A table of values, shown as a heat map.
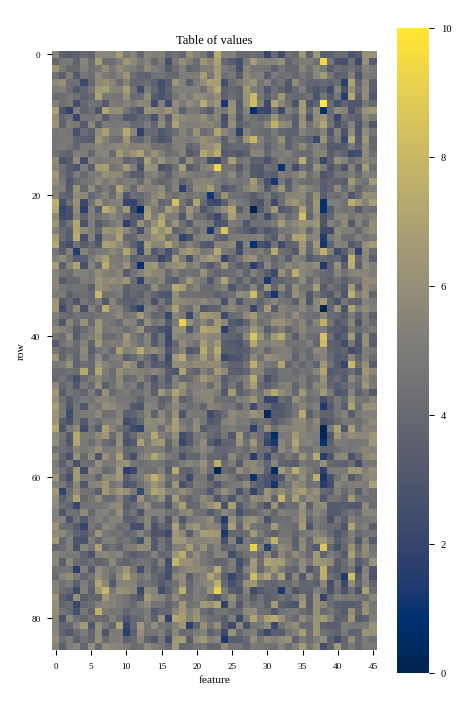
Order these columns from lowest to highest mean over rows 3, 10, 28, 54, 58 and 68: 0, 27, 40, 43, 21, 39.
43, 40, 39, 27, 0, 21
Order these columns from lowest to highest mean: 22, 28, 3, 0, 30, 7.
30, 3, 22, 28, 7, 0
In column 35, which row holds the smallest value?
74
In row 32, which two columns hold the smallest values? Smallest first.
30, 12
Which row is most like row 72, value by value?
80
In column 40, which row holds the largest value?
53
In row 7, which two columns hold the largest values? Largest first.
38, 28
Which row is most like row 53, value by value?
36
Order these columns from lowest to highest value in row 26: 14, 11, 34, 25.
11, 25, 14, 34
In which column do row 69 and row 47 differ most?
31
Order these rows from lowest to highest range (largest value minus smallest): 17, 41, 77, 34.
17, 77, 41, 34
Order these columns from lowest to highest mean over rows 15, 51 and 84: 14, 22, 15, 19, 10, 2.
22, 2, 10, 14, 19, 15
